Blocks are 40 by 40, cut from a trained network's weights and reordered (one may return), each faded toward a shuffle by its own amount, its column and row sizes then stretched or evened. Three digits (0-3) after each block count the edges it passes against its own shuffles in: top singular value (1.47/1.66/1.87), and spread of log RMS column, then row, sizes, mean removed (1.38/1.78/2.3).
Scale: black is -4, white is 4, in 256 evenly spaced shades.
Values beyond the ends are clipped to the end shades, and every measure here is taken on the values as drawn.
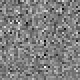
1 1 1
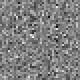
1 2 0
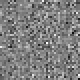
0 2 1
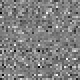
2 1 3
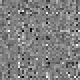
0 3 2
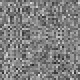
3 1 0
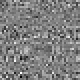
3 1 3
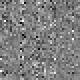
0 3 1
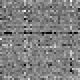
2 2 1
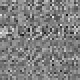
3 0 3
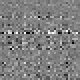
2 1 3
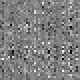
1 3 2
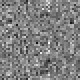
1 2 0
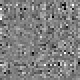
0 2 2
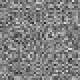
2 0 0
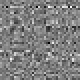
3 2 2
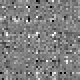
1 2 2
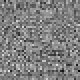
2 0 2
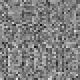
2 0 1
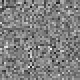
1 1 1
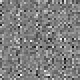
2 3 2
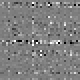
1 2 3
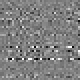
3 1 3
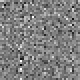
1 1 0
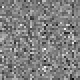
0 2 1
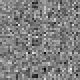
2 2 1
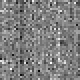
1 1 2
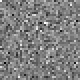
0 0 1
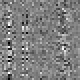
3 3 0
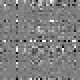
1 3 3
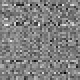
3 0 3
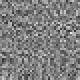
3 0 2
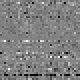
2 0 3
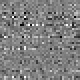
2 1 3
